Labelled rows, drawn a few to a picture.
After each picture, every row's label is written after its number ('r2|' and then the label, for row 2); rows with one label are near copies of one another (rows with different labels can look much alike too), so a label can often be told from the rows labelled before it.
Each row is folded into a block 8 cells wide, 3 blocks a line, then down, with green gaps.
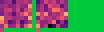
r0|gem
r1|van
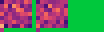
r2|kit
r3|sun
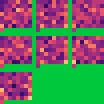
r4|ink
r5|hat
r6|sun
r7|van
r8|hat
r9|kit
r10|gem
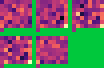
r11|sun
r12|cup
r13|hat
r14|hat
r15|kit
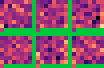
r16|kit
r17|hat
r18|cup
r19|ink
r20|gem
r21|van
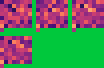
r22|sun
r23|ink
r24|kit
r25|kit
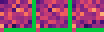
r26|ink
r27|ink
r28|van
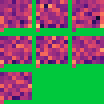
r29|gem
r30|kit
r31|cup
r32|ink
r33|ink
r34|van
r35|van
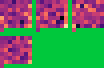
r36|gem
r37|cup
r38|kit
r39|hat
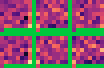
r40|cup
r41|van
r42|hat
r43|cup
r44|kit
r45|van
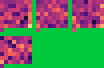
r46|cup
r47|van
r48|gem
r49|sun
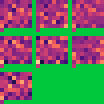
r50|sun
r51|hat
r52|kit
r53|kit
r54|kit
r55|gem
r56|sun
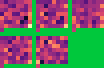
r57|cup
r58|hat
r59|gem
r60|hat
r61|kit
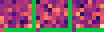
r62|gem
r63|sun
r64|hat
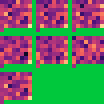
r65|hat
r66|hat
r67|hat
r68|cup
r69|gem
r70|sun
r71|hat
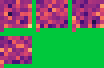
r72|hat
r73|ink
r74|gem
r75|van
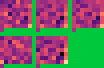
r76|hat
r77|cup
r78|cup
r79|kit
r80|cup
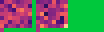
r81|sun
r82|hat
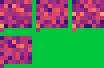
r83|kit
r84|sun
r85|van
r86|sun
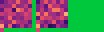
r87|ink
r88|van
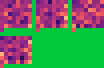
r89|hat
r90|gem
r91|ink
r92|gem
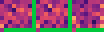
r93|sun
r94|sun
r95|gem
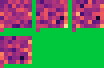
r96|van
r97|cup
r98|hat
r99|gem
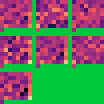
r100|cup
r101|van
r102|sun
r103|hat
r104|cup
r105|ink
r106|cup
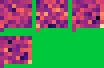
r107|sun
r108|van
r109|cup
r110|hat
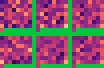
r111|ink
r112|hat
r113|hat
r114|van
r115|cup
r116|hat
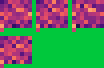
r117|van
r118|ink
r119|kit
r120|ink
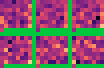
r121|gem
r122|cup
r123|cup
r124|hat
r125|van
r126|kit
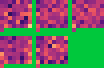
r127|hat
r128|ink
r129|sun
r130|gem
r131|ink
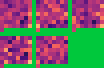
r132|cup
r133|van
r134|gem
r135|hat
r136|ink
